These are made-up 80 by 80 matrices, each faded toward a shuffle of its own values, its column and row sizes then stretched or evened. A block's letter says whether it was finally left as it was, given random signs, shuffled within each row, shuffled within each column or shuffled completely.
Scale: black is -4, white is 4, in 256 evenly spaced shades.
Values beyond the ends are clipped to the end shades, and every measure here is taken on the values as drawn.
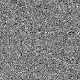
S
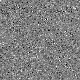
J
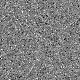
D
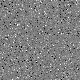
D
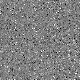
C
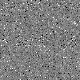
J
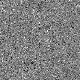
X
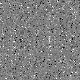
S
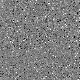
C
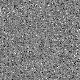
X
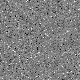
D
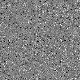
C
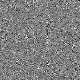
S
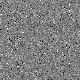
X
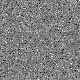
D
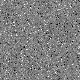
X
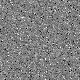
D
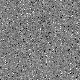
X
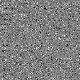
S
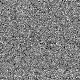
J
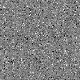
S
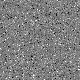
D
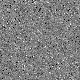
D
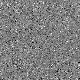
J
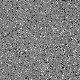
C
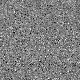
J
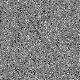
X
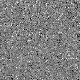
S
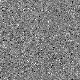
S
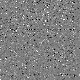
C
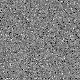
J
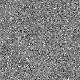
S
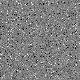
C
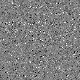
S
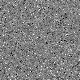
D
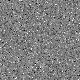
D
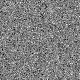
D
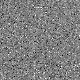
J
